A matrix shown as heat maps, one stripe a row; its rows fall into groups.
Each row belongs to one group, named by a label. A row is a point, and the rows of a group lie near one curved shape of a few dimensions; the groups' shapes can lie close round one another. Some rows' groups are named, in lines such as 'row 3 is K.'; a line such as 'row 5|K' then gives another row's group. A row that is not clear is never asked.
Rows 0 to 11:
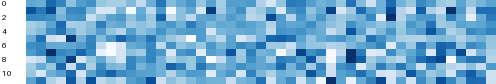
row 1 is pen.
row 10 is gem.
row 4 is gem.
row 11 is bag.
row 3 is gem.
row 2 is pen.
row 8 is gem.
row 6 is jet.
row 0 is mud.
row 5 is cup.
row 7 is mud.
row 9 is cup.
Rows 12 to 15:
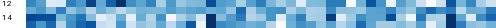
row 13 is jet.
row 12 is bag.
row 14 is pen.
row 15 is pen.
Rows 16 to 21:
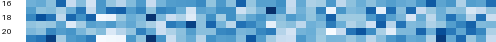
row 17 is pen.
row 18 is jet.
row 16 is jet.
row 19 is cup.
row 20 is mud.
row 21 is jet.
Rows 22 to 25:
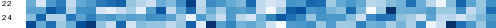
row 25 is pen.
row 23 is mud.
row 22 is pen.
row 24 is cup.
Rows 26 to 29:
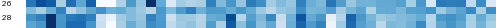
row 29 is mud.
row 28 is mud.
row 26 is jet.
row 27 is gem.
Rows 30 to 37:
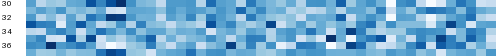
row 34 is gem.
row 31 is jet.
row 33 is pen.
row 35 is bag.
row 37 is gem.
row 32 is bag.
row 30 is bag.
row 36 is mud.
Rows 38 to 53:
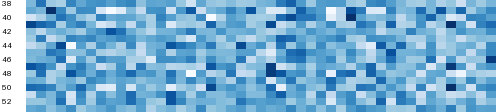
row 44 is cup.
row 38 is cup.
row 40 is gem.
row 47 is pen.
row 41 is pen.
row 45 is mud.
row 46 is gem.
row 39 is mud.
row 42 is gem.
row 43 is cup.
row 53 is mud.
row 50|pen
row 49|cup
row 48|cup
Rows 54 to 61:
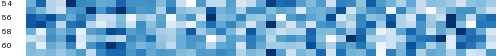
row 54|cup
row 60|gem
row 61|pen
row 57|pen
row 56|pen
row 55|bag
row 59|gem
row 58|gem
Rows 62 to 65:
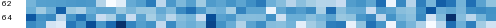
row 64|pen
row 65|bag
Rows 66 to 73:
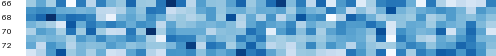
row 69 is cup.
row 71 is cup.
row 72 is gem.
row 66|cup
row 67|jet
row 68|mud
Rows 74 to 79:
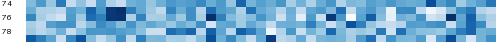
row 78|cup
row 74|jet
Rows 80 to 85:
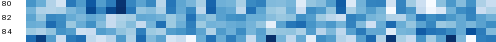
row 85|pen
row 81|bag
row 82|mud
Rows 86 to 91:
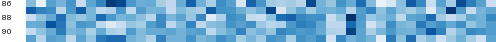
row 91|pen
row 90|gem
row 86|gem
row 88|gem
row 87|pen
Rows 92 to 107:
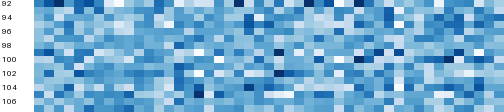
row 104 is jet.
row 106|cup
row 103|cup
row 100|gem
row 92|mud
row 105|pen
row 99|pen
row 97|gem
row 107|pen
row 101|cup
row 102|cup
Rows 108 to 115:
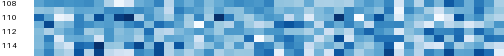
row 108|jet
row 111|cup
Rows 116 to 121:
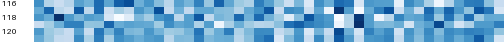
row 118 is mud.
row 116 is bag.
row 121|bag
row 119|gem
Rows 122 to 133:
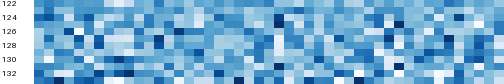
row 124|pen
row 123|cup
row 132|bag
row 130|gem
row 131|pen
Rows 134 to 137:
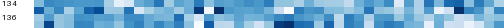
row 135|pen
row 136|cup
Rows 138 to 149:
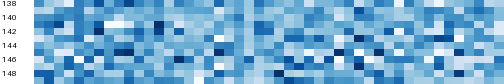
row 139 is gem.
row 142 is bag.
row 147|gem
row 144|pen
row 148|pen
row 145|bag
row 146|cup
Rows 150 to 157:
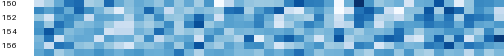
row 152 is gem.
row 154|jet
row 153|mud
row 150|gem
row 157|cup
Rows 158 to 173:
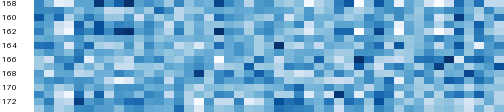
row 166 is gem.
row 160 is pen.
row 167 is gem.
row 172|cup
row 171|bag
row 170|cup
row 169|jet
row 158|bag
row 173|cup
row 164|pen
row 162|bag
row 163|mud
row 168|gem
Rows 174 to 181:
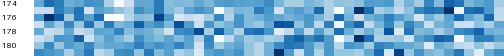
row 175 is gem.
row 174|jet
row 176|jet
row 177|cup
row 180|cup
